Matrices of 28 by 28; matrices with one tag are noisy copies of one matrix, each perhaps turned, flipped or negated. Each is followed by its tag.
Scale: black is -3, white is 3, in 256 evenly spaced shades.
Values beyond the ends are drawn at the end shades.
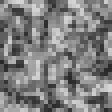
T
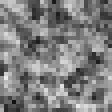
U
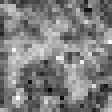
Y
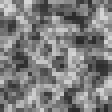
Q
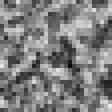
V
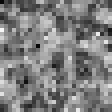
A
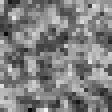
U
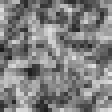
T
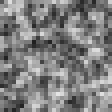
U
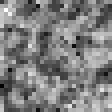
U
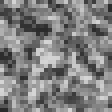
V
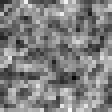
T
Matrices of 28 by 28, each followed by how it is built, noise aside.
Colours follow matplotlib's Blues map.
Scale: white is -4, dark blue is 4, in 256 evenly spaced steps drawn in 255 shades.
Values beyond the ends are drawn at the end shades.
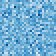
low rank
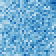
smooth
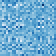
low rank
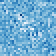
banded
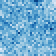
smooth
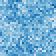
smooth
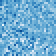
lower triangular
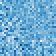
lower triangular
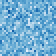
noise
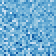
lower triangular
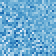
lower triangular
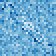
banded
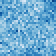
smooth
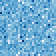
sparse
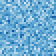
noise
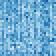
blocks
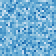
noise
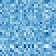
low rank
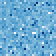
sparse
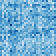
blocks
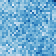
smooth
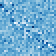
banded
